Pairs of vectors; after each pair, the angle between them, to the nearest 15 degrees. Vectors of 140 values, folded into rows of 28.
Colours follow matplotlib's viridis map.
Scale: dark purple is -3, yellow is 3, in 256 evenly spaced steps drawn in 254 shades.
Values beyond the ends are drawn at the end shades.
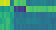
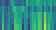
120 degrees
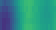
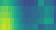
165 degrees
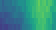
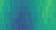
60 degrees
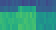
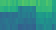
165 degrees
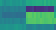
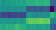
45 degrees
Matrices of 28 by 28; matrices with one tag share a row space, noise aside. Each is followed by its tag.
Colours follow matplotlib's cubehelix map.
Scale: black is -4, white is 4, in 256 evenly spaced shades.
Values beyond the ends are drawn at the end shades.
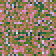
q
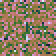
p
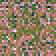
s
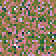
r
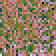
q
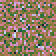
r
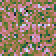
p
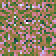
p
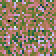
r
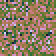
s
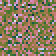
r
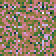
q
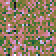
r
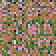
r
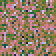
s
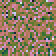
s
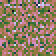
r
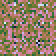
r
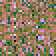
r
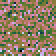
r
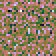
r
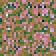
q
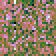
s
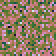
r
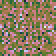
p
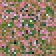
s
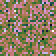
q
